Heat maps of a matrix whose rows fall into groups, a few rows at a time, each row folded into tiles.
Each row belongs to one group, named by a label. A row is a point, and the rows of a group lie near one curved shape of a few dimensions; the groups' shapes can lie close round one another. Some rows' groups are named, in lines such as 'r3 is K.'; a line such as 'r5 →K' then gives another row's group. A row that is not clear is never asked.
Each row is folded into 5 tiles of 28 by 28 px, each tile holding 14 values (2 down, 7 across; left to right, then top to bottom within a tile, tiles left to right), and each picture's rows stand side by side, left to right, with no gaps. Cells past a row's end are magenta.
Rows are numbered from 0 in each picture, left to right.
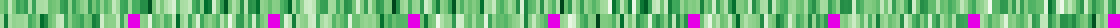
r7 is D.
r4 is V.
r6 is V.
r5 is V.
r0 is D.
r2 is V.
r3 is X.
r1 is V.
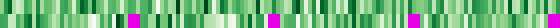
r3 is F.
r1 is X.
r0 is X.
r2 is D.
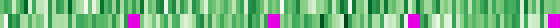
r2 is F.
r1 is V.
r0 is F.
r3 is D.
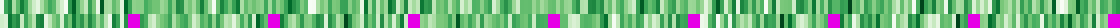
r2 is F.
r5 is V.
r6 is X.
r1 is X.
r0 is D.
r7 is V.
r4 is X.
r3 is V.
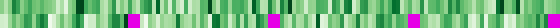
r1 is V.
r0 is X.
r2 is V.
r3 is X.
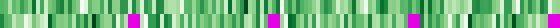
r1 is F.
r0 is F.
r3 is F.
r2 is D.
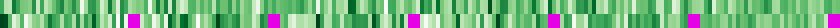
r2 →D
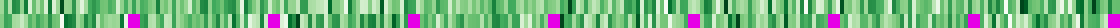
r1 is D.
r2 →D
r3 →D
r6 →V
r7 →V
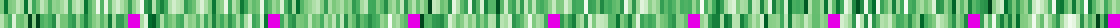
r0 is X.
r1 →D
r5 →F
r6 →V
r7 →X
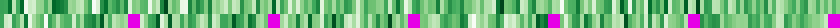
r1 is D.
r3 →X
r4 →F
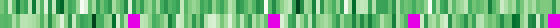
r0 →F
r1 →X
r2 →V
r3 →D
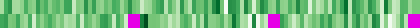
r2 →D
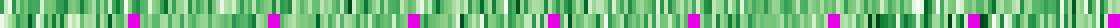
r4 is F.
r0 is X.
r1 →D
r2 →V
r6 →X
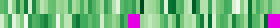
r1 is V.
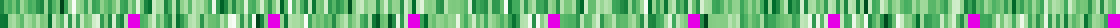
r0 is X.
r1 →X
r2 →D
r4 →F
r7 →X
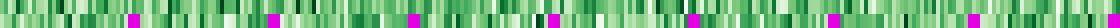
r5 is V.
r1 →X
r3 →X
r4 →X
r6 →F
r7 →X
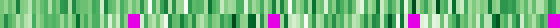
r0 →D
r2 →D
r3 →V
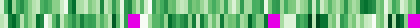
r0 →D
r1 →X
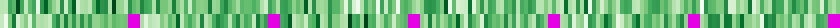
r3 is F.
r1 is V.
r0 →V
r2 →X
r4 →V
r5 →F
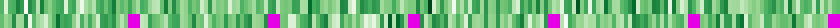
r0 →V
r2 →X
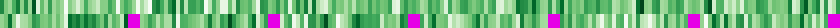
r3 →V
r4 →X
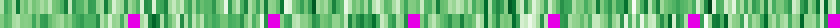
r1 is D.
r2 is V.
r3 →D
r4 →X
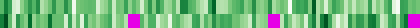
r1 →D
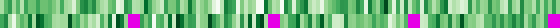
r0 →X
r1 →X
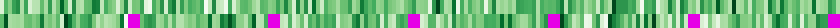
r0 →F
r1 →V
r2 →V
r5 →V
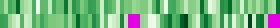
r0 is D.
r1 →X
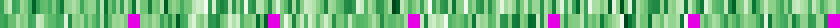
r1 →X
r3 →D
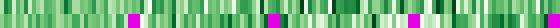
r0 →V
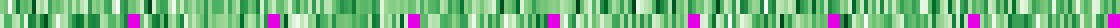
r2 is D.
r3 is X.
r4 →V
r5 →V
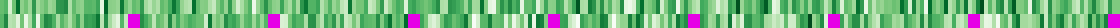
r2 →X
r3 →X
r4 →X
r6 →F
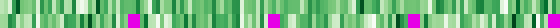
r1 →D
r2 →X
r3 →F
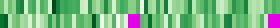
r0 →F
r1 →V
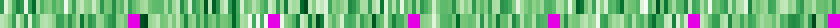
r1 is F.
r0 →V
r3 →V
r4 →F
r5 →D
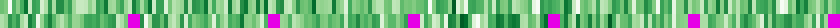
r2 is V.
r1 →F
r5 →V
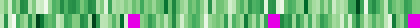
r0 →D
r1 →X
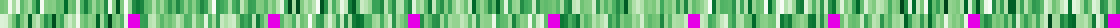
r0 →X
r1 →X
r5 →D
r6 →F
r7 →V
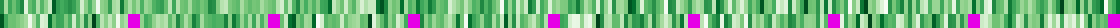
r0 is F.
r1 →D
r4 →D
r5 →F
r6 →D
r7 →X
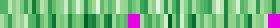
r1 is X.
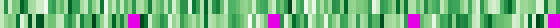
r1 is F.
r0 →D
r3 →X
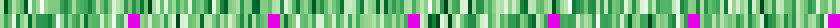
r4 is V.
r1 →V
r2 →X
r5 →F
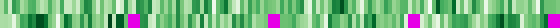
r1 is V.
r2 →F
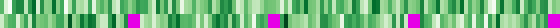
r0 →V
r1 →V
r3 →X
